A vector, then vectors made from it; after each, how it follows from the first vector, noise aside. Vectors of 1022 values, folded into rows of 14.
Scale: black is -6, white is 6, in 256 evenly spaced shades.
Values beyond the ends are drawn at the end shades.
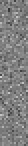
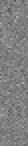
shrunk.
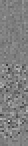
wrapped around, negated, partly zeroed.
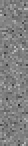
wrapped around, negated, partly zeroed.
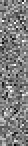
wrapped around, scaled up.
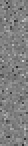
wrapped around, negated, partly zeroed.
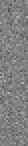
shrunk.
